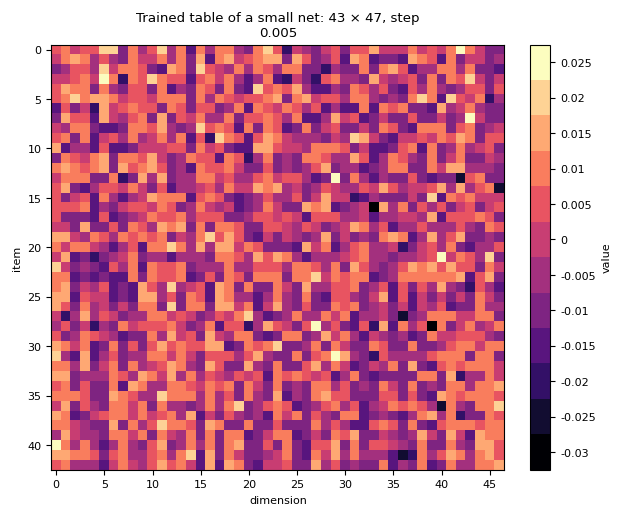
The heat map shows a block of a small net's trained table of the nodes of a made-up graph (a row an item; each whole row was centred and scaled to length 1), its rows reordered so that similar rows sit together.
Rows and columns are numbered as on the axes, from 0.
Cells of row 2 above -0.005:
24
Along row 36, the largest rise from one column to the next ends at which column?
41
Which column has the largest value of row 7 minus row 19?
43
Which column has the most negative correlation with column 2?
45
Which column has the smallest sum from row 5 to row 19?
33
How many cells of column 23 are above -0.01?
34
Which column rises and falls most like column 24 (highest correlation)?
19
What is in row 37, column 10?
0
